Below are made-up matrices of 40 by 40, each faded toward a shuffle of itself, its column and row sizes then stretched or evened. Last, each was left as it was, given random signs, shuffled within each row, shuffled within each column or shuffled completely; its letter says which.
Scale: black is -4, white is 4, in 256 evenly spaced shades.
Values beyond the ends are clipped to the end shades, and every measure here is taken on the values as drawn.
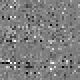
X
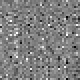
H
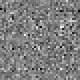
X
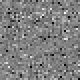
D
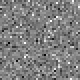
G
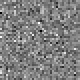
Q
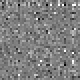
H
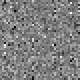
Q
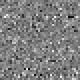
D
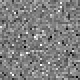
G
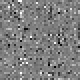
X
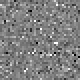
D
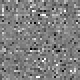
X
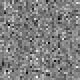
Q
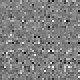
H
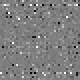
D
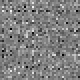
X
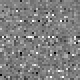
D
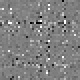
X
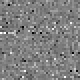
D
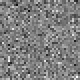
Q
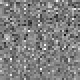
H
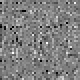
H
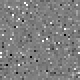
G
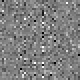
Q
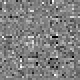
H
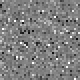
D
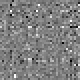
H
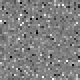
G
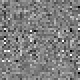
X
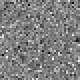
G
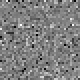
D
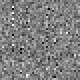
Q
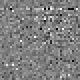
X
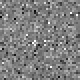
G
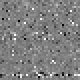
D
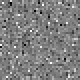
G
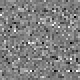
D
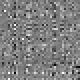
H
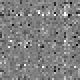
X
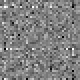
X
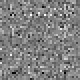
X
